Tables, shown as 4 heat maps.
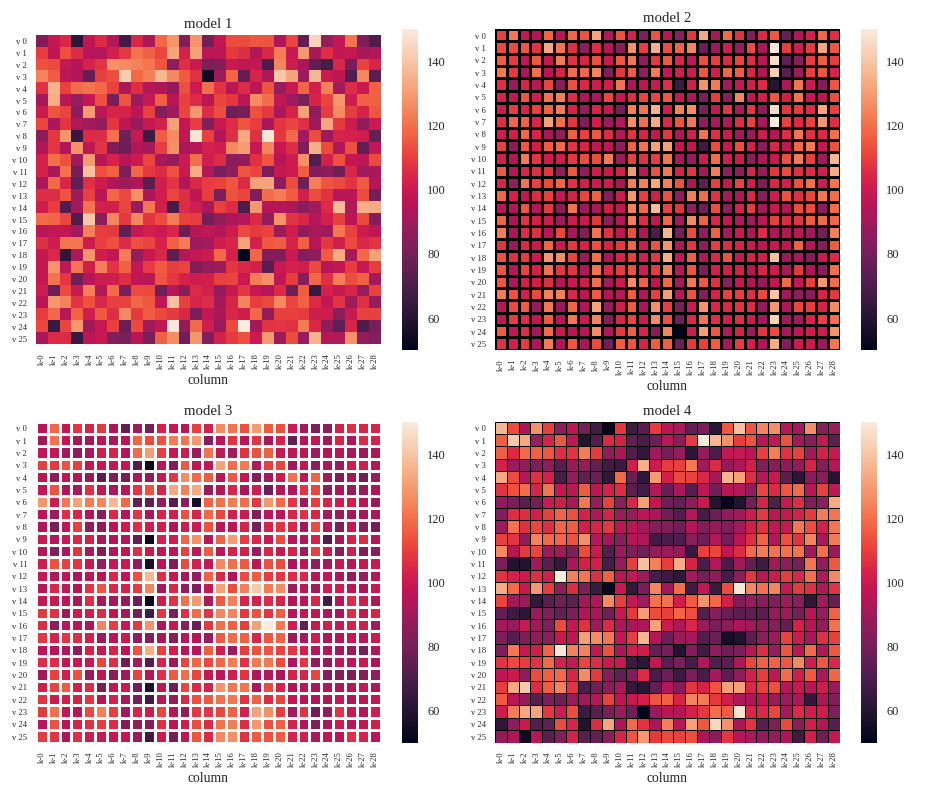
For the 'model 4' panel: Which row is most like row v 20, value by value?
v 9
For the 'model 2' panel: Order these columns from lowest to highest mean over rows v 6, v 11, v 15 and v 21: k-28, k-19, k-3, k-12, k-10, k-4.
k-10, k-19, k-12, k-3, k-4, k-28
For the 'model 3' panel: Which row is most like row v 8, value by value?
v 10
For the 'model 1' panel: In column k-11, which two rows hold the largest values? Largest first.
v 24, v 22
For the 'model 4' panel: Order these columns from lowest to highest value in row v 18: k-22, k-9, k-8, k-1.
k-8, k-22, k-9, k-1
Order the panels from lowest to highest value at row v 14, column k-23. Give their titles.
model 4, model 1, model 2, model 3
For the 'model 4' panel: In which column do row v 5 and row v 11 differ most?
k-12
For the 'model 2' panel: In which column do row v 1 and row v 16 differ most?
k-13
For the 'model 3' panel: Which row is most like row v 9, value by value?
v 14
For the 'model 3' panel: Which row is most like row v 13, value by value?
v 16
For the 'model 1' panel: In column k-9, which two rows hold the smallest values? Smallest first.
v 8, v 12
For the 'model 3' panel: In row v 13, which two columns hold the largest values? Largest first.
k-18, k-15
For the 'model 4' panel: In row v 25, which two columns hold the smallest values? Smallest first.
k-2, k-25
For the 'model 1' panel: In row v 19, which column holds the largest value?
k-1
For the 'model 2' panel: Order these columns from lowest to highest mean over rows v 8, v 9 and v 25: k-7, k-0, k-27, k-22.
k-22, k-27, k-7, k-0
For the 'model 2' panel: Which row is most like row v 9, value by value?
v 12
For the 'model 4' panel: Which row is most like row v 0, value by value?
v 13
